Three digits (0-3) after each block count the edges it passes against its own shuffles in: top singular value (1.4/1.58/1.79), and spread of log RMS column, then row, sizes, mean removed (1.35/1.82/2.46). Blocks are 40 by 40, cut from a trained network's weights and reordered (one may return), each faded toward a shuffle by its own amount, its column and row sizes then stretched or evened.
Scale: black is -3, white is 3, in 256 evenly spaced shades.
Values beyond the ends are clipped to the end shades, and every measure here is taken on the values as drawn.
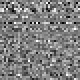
1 0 3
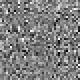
2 2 0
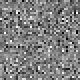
0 2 2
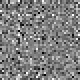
1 2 1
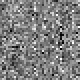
0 2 0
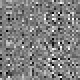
3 3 2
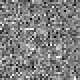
0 1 1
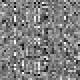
2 3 0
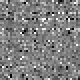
0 1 3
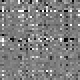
2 2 3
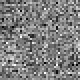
2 1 1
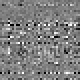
3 2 3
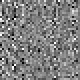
1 3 0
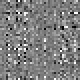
1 3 2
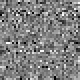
0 0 2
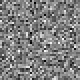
1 2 0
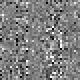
0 3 1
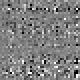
0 2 3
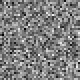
1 0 0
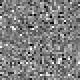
0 2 1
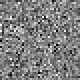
0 1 1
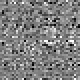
1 2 3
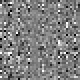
0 3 1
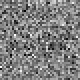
0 0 1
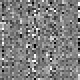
0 3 0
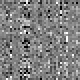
1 3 1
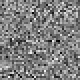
1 0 1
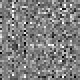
1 3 1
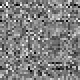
2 1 2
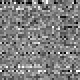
2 1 3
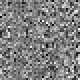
1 3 0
